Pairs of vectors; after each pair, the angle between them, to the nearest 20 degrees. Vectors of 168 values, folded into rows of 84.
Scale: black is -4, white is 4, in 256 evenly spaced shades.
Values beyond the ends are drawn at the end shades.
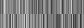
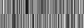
100 degrees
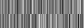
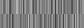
100 degrees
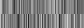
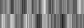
100 degrees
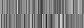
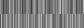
120 degrees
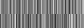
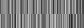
160 degrees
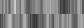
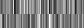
100 degrees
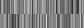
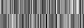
160 degrees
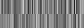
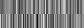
100 degrees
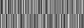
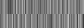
60 degrees
